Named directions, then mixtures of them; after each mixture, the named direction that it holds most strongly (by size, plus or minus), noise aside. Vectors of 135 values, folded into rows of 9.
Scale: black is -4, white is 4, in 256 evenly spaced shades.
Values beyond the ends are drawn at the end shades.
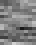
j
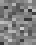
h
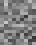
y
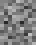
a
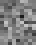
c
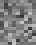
c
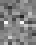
c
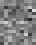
h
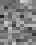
c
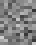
y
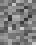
a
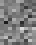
a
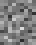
h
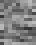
j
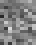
c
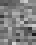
c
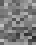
y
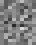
y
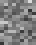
h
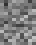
y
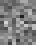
c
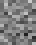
y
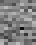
h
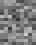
a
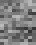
j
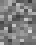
h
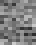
j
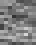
j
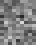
c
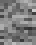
j
